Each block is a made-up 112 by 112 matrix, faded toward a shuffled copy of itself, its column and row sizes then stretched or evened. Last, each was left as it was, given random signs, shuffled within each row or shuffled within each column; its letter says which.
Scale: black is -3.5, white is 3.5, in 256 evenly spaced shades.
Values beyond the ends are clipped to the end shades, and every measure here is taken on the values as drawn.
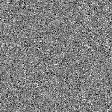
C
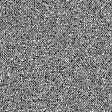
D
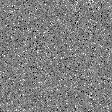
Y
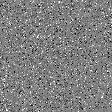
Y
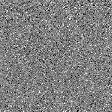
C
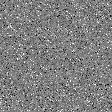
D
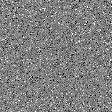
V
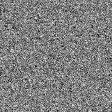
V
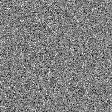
Y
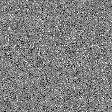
V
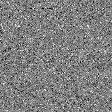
D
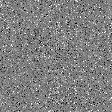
C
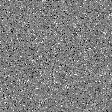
D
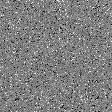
D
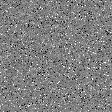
D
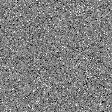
Y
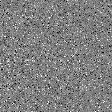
C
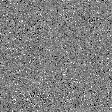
V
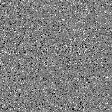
C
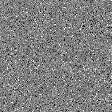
C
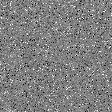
D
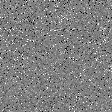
D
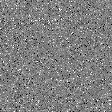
C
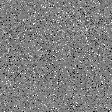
V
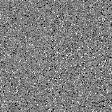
V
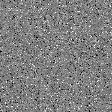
Y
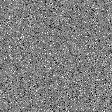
Y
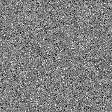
Y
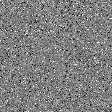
D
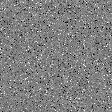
Y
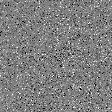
V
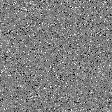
D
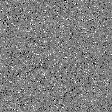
C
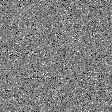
D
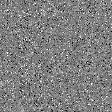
V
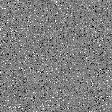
C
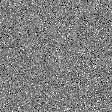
Y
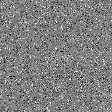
V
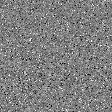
D
